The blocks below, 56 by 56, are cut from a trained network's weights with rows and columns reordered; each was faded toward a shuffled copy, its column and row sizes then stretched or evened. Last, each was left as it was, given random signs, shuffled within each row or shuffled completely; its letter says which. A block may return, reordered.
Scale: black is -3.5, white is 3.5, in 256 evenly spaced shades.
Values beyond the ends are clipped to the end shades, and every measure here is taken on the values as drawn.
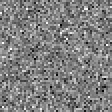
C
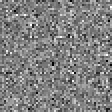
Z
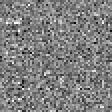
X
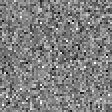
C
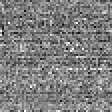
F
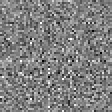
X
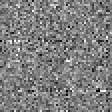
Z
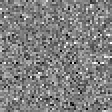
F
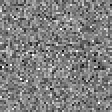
F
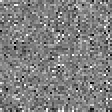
X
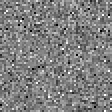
C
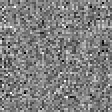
X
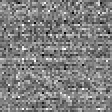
X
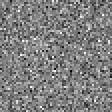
C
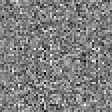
X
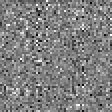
X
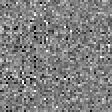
X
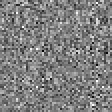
X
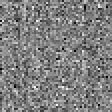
X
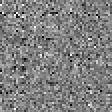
X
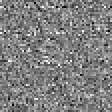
F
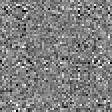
X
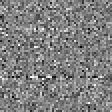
Z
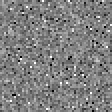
C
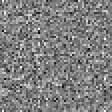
Z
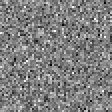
C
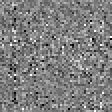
Z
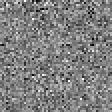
Z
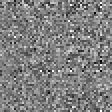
Z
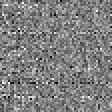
X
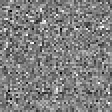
Z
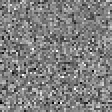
F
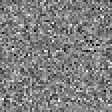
F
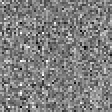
X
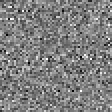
F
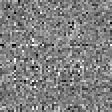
Z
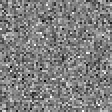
C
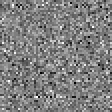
F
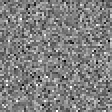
C
